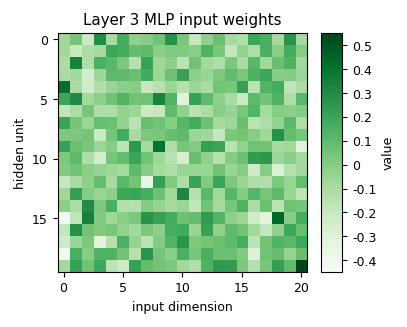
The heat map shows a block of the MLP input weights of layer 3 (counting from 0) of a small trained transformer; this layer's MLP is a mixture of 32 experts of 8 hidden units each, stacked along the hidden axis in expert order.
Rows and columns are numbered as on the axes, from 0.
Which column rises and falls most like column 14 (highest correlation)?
20
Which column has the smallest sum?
0
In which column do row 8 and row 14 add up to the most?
2
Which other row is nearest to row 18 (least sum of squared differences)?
16
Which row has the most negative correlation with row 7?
6
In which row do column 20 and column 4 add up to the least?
9
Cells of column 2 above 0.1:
2
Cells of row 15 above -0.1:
17
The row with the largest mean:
19
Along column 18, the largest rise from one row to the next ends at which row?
15
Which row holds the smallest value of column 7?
12
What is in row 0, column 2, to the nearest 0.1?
-0.2
